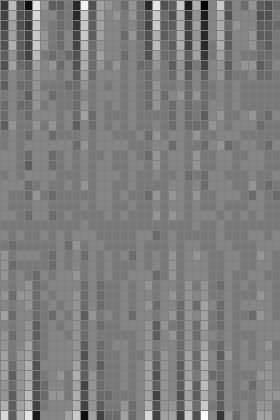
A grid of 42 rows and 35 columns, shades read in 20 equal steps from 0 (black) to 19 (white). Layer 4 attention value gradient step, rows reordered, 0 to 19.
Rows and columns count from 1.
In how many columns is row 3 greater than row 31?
13
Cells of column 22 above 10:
10
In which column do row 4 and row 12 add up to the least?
26
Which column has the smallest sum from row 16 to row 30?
7
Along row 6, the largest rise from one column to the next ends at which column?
5
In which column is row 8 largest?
11
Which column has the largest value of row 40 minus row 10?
4
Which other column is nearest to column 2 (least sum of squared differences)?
23
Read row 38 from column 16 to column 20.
10 9 10 12 6
